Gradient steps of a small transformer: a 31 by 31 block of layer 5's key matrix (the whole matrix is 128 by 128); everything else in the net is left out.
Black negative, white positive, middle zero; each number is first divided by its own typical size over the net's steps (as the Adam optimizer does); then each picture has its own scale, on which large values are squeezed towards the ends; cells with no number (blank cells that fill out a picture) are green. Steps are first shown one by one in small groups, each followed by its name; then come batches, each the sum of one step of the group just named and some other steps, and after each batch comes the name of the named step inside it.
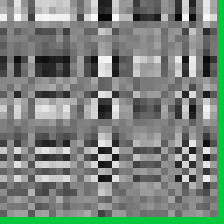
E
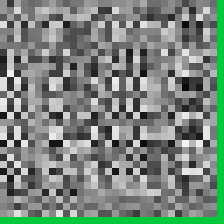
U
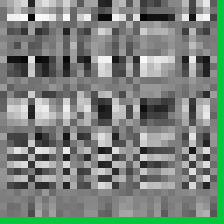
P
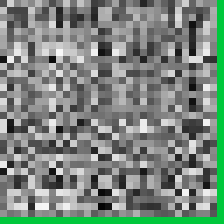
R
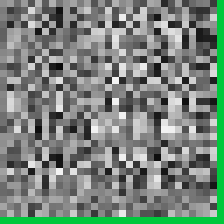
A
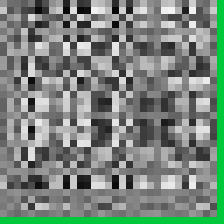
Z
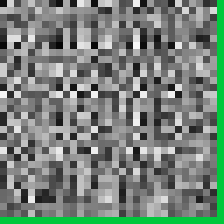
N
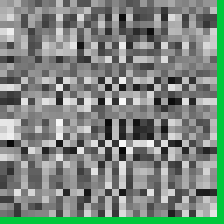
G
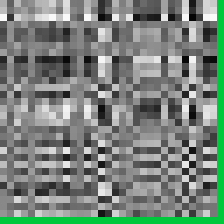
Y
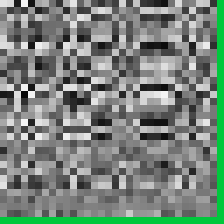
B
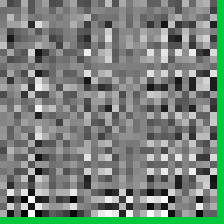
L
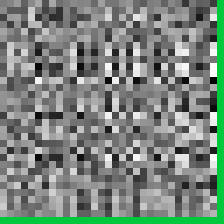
A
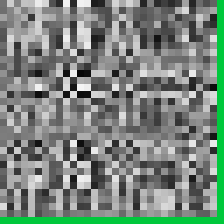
N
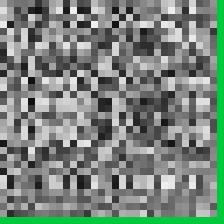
Z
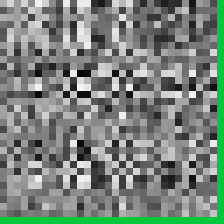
A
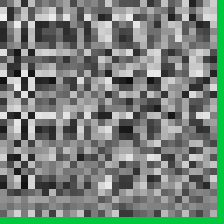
Y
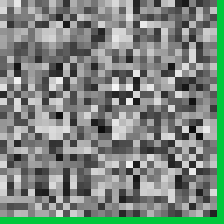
U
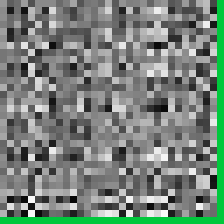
L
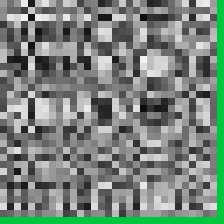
P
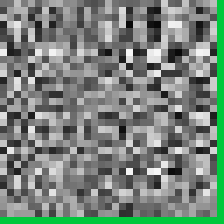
R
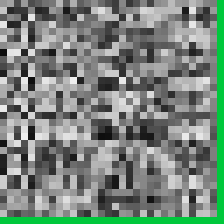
Z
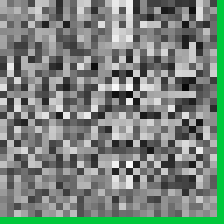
U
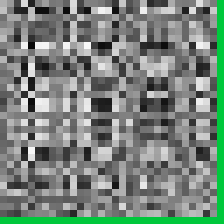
Z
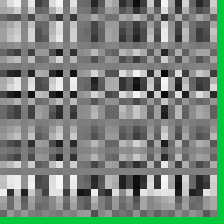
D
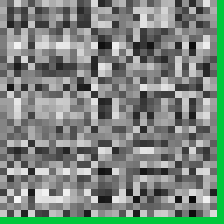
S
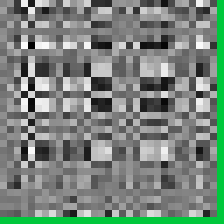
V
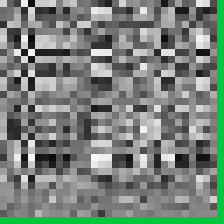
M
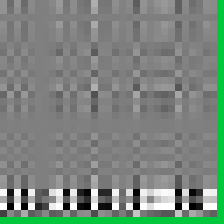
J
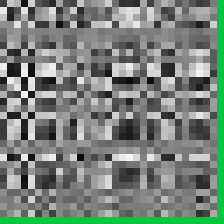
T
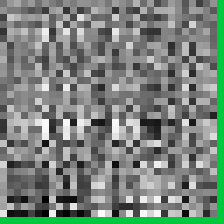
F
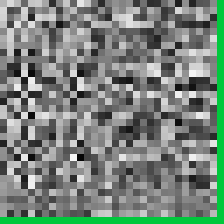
T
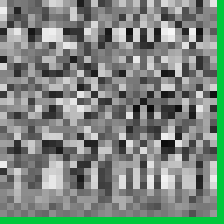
S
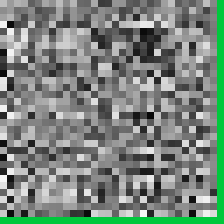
S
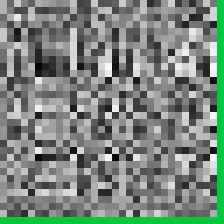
S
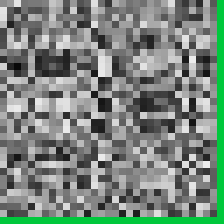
S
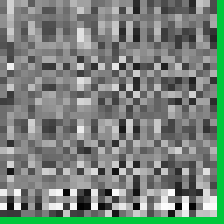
J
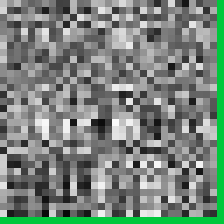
F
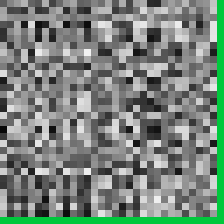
F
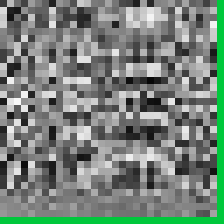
T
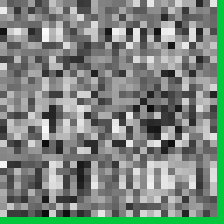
F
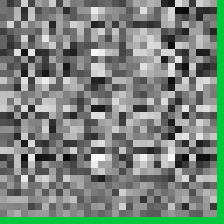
M
